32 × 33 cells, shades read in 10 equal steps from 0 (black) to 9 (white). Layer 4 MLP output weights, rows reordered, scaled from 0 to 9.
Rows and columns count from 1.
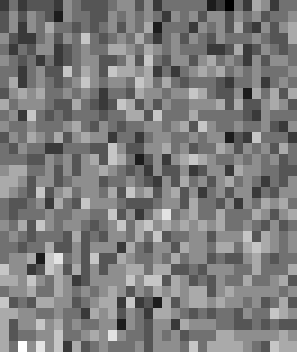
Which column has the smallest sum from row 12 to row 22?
16
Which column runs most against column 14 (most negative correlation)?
12
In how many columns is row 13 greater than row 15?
13
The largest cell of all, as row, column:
32, 3
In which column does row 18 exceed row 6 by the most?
5
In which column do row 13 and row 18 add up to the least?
26
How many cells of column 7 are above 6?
3
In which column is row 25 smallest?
4
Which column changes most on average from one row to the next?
22
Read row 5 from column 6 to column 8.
5 2 3
